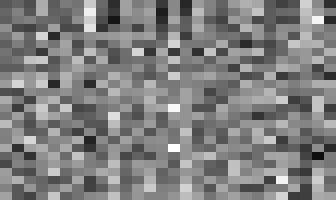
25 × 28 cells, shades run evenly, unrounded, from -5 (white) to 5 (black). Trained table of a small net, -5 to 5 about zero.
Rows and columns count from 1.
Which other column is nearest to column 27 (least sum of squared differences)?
13
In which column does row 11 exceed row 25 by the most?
5
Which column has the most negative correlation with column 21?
19
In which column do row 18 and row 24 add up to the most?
8
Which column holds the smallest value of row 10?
15
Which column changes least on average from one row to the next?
16
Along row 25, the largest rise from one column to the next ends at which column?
25
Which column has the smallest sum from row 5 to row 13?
4
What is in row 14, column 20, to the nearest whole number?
0
